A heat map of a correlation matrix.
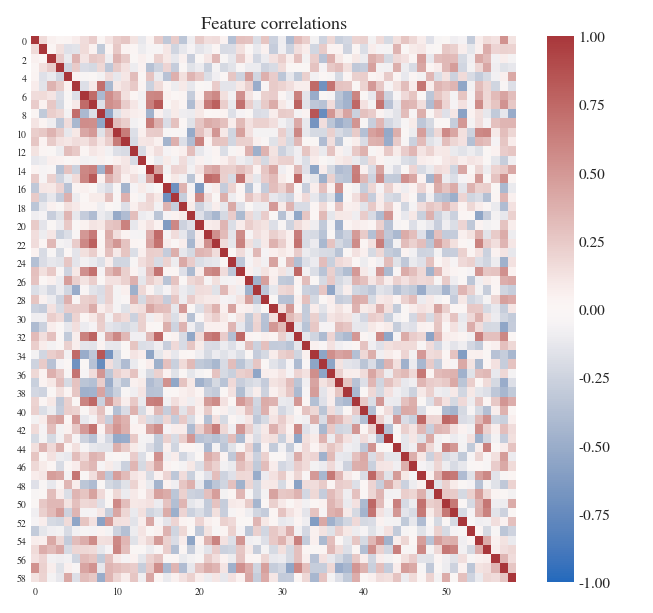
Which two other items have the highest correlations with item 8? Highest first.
34, 5
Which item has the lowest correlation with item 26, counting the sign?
27
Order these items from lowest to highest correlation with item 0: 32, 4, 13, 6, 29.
29, 13, 4, 6, 32
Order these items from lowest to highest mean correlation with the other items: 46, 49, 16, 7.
16, 46, 49, 7
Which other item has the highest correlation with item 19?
43
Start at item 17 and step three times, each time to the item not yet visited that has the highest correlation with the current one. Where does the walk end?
10
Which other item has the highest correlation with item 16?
37
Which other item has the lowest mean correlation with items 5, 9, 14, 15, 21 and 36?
35
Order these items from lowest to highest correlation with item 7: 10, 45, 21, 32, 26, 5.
5, 26, 45, 10, 21, 32
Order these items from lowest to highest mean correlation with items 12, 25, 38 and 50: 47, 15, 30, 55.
30, 15, 55, 47
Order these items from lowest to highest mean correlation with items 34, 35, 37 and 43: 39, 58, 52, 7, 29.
7, 39, 52, 58, 29
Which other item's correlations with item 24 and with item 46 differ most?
57
